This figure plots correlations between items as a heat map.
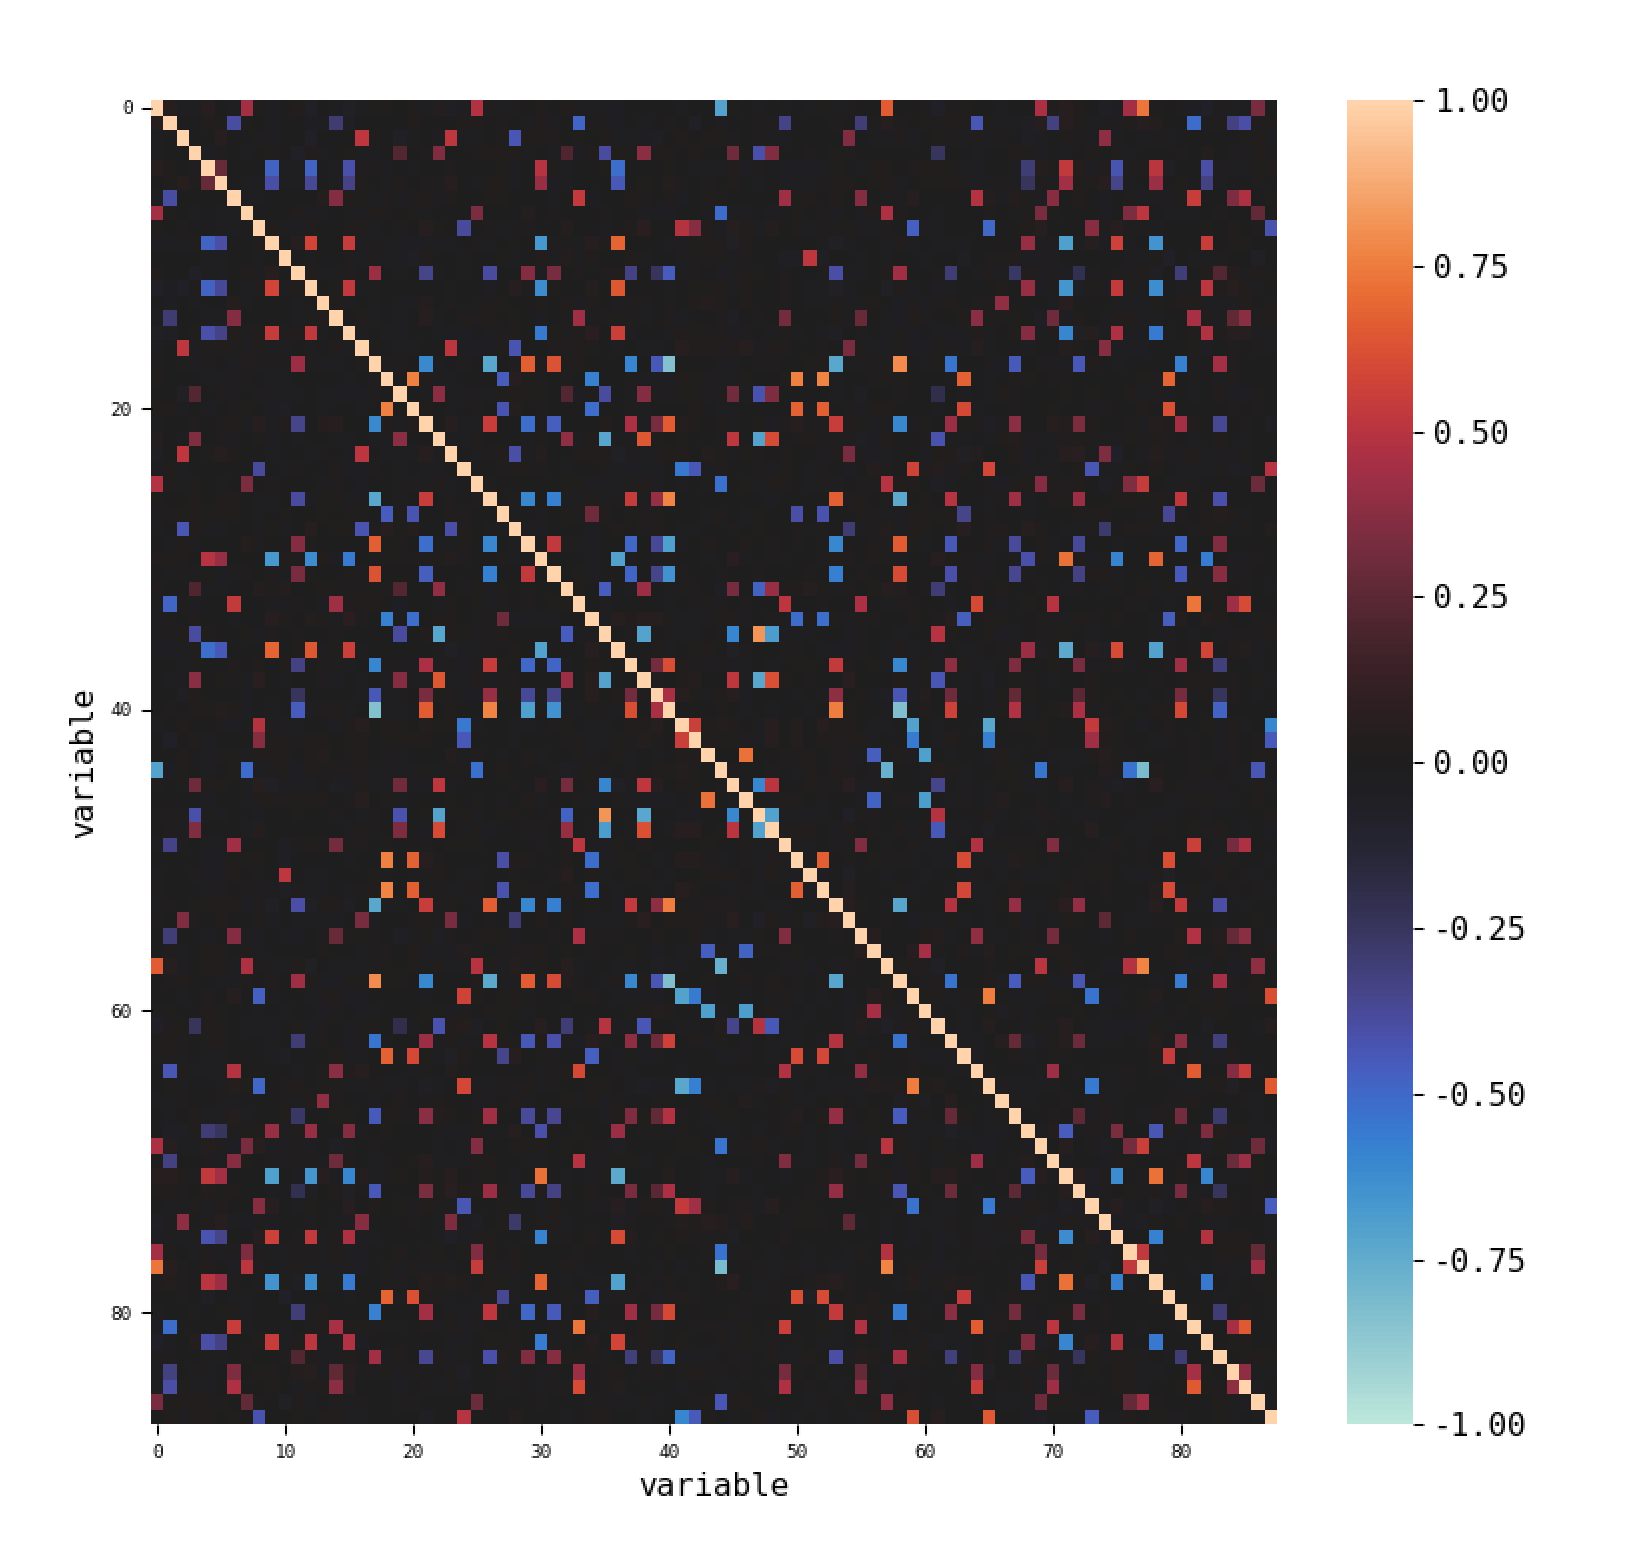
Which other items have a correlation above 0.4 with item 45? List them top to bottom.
22, 38, 48
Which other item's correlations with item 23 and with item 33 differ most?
81
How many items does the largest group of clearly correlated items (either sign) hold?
16
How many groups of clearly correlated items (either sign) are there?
11
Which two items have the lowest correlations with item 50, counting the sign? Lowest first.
34, 27
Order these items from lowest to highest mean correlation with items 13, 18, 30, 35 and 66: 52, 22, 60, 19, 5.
22, 19, 60, 5, 52
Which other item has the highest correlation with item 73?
41
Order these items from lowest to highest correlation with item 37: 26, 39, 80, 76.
76, 39, 80, 26
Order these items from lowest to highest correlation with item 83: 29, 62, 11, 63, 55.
62, 63, 55, 11, 29
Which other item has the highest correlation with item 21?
40
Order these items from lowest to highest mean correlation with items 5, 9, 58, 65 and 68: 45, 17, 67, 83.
67, 45, 83, 17
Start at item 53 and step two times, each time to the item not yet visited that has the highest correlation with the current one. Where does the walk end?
26
